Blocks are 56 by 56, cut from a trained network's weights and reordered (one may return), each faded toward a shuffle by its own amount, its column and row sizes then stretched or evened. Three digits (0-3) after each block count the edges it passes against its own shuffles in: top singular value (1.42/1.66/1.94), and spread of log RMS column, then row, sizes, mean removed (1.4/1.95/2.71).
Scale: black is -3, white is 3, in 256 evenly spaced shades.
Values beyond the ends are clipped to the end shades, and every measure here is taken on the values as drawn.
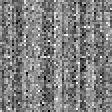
3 2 0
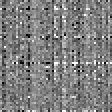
3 2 2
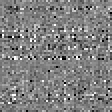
0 1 3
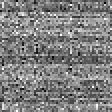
3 1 0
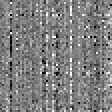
3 3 1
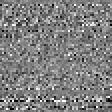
1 0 3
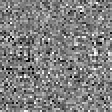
1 0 2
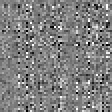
2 3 2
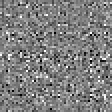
0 2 2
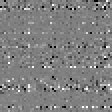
0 1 3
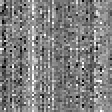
3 3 0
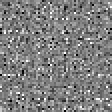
0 2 2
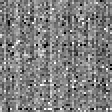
2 0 1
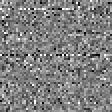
1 1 2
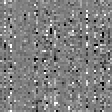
0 3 1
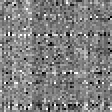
2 0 2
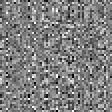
3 3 0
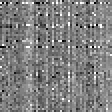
3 2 2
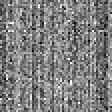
3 1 0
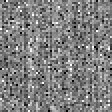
1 0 0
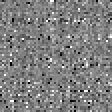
0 1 2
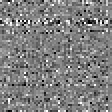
1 2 3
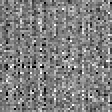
2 2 1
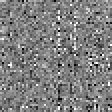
0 2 2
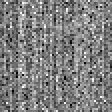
2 1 0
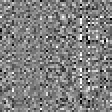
3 3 1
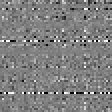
3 1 3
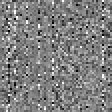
0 3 0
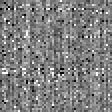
1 0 1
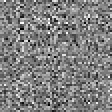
3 2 1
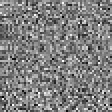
3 0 2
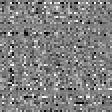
1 2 3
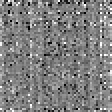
2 1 2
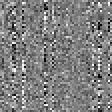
3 3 0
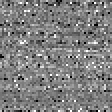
0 0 3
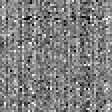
2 1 1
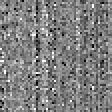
2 2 0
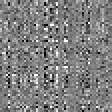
3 3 2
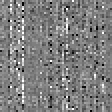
2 3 0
